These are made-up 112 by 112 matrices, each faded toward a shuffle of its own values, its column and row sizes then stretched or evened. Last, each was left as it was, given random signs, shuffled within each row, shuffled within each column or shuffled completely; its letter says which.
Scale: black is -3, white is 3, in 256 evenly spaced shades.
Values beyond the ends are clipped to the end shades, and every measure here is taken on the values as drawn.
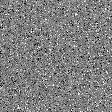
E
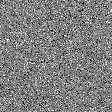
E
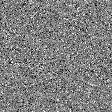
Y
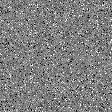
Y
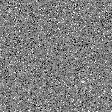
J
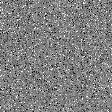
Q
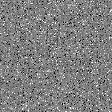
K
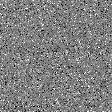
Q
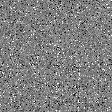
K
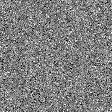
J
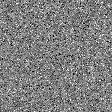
E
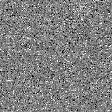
K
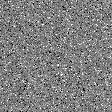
E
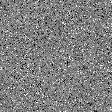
J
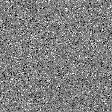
Q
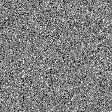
J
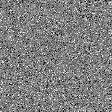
K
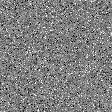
E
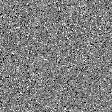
K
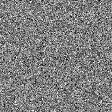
Q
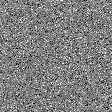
E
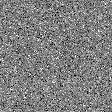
E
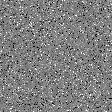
E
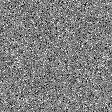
E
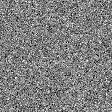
Y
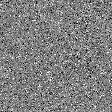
J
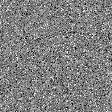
Q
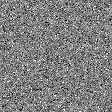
E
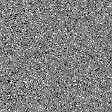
Q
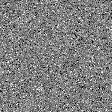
J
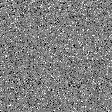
Y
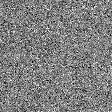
Y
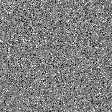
Y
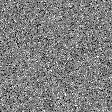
E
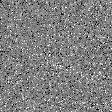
Q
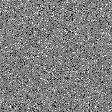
K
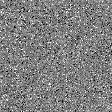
K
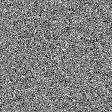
Y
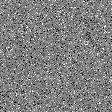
E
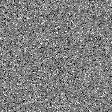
J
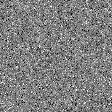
J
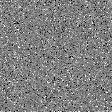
Q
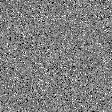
Q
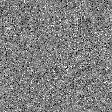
K
